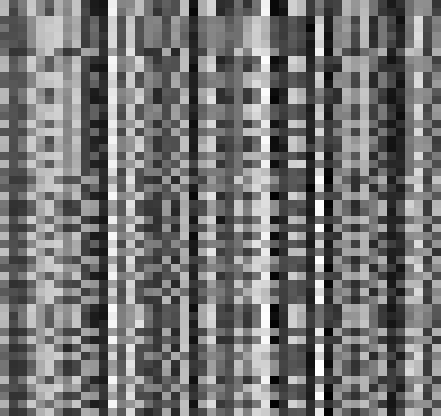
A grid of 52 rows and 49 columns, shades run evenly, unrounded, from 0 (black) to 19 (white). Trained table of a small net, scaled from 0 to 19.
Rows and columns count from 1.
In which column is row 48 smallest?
31
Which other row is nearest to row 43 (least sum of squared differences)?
1
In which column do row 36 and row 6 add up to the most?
36
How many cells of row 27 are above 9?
22
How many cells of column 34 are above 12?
21
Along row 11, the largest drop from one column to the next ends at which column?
37
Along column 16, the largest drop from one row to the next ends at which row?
42
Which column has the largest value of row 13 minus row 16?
35
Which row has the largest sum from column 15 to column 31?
44
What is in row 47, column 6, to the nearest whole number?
15
